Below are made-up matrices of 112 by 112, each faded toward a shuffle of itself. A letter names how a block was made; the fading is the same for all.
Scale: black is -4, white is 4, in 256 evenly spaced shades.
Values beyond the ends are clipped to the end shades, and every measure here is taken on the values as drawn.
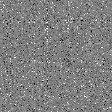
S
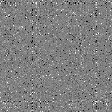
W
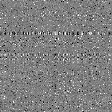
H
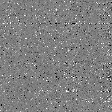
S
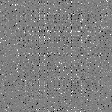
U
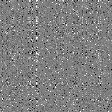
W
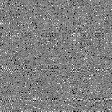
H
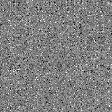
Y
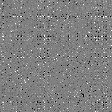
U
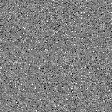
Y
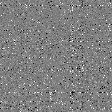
S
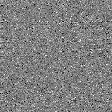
Y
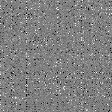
W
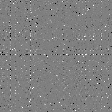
U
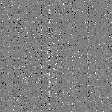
W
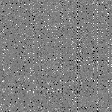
W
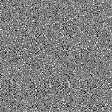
Y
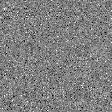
Y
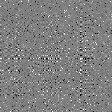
U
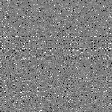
H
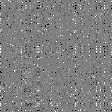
U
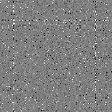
W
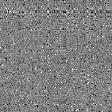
H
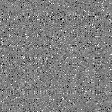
H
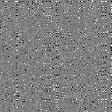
U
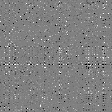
U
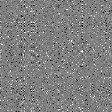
W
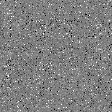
S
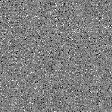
Y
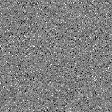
Y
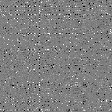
U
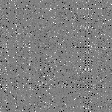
W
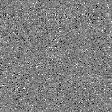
Y
